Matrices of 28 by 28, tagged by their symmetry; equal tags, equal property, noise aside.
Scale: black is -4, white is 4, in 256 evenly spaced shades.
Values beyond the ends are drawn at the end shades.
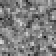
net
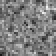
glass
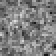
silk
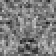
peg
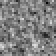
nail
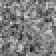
nail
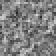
silk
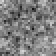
silk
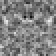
peg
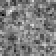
silk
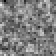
nail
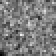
glass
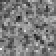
silk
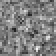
silk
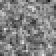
glass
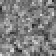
net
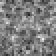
peg
